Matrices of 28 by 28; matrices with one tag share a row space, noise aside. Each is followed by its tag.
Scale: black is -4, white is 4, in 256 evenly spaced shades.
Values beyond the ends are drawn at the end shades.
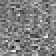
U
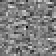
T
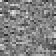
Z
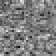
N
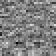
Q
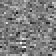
T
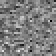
N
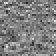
Z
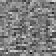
T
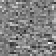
T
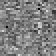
U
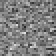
T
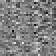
U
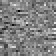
Z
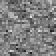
T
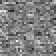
Q
